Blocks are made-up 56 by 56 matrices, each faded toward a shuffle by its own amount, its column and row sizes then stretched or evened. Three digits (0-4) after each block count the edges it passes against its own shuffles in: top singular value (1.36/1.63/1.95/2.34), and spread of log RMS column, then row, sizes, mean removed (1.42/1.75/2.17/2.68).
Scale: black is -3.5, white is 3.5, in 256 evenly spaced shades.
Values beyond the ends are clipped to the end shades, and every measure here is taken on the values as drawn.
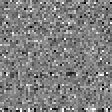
2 0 3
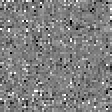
1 2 2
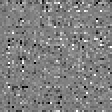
1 2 3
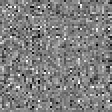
2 3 2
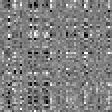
4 4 3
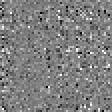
2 3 2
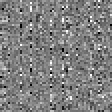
2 4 0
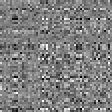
4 3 4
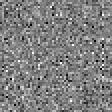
2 2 1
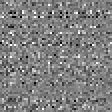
3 1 4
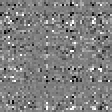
2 3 4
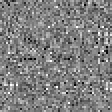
2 0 1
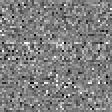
2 0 2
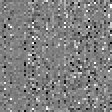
1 4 0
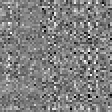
3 4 1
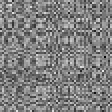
4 1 0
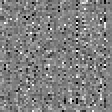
2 4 1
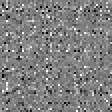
2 2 2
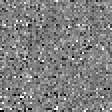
0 1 3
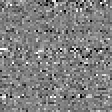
0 1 4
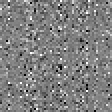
1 4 1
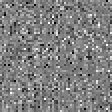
3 0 1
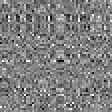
4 0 3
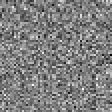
3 1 1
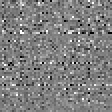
1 1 4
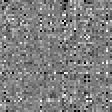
0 4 3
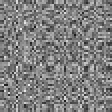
4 3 0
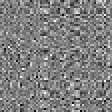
4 2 1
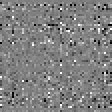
0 3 4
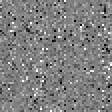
0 3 1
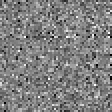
1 2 1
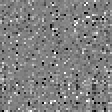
1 2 1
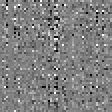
2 4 3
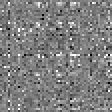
3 3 3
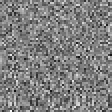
3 1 0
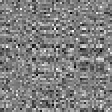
4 2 2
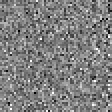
2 1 0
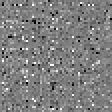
1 3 2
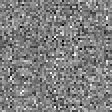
2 2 0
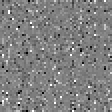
0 2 1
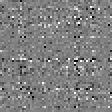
2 3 4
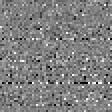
2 0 3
